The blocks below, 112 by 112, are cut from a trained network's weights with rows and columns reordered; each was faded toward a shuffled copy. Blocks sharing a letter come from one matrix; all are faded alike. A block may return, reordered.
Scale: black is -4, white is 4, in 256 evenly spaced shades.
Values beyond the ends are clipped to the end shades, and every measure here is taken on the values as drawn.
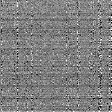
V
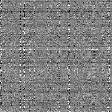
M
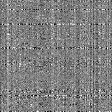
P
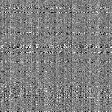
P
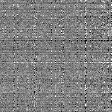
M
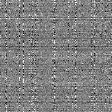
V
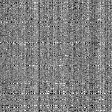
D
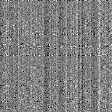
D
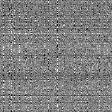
V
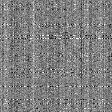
D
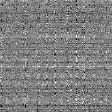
V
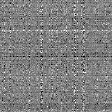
M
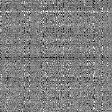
M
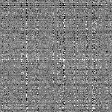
M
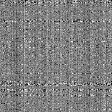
P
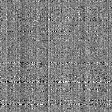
P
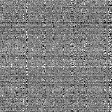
V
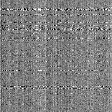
P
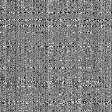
P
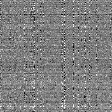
M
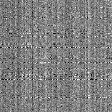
D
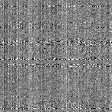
D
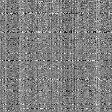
P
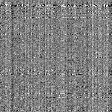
D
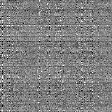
V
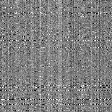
P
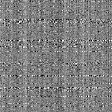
P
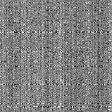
P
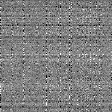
V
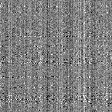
D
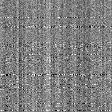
D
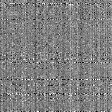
P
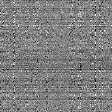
V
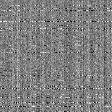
P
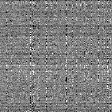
V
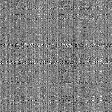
P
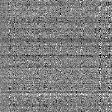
V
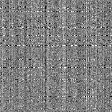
D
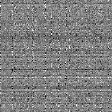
V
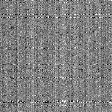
P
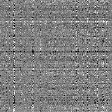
M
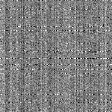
D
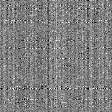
D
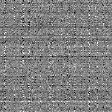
V
